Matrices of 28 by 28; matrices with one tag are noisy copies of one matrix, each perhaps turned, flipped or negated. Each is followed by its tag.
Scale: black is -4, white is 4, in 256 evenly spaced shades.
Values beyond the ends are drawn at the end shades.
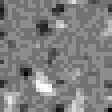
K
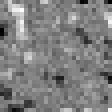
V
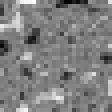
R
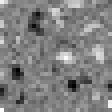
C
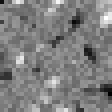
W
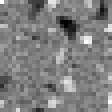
K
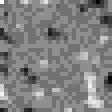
V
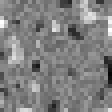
R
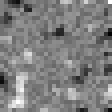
V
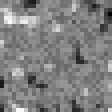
V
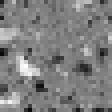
K
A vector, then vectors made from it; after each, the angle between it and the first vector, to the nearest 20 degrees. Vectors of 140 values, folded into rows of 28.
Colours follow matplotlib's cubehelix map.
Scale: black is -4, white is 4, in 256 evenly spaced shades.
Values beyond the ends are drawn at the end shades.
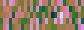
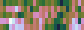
120 degrees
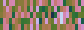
20 degrees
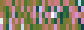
140 degrees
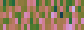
120 degrees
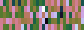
120 degrees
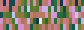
140 degrees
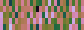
120 degrees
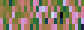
160 degrees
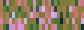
140 degrees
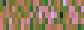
140 degrees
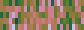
100 degrees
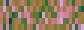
60 degrees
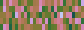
60 degrees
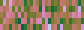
80 degrees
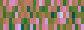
40 degrees
